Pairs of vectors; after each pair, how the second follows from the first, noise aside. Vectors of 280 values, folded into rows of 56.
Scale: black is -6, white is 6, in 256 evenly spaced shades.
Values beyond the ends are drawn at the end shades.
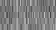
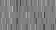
negated, partly zeroed.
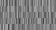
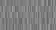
reversed, negated, shrunk.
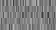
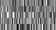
reversed, negated, scaled up.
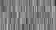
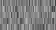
sign-scrambled.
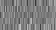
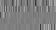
partly zeroed.
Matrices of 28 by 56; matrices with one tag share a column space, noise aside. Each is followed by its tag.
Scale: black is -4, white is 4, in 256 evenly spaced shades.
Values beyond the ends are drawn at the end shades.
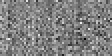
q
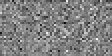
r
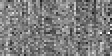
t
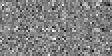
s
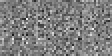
q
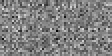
s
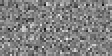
s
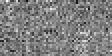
r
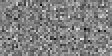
s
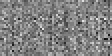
q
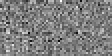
r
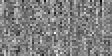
t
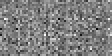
q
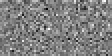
r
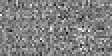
s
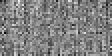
t
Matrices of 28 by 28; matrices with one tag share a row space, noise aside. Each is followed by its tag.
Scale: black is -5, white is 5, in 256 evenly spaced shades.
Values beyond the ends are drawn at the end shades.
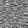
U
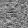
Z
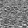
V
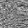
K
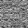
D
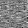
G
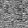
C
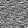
G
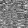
K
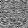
D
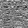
C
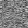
C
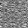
V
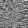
K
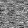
G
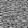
V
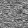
C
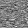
Z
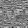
C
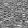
C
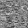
Z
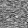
Z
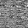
G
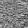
K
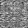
D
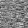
G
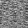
U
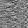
Z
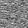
Z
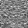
D
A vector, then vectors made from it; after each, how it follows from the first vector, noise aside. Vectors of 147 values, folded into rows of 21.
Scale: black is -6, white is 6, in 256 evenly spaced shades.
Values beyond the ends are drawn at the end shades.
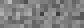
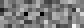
reversed, scaled up.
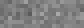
negated, shrunk.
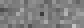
reversed, partly zeroed.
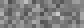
sign-scrambled.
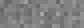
negated, shrunk.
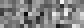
reversed, scaled up.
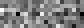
reversed, negated, scaled up.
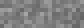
reversed, negated, shrunk.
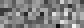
reversed, scaled up.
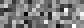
reversed, scaled up.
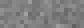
reversed, negated, shrunk.
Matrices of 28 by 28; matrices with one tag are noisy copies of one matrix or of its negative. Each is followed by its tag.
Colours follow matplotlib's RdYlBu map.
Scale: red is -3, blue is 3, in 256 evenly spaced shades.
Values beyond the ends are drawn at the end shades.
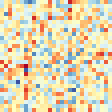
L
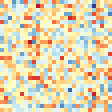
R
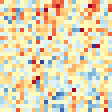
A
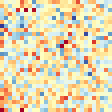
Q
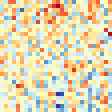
A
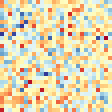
Q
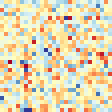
L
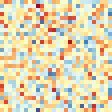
R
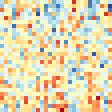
A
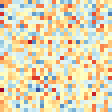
R
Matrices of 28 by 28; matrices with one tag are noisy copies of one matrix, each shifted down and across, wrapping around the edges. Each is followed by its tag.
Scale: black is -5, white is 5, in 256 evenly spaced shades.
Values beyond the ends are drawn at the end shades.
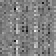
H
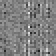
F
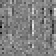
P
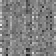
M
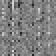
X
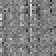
X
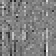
P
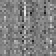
X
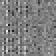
F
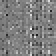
F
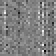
F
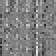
X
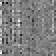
F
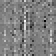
X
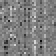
M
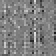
X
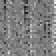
M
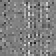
F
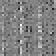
H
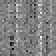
M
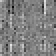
P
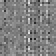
F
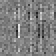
P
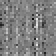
X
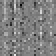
X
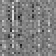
X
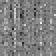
X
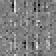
P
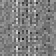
F
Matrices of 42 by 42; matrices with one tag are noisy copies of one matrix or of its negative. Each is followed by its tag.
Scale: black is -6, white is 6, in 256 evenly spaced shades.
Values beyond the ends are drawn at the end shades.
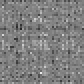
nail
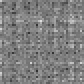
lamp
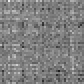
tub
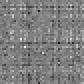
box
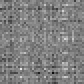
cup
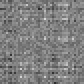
cup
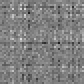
box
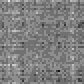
tub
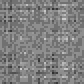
cup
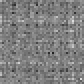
lamp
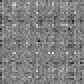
lamp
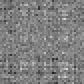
cup
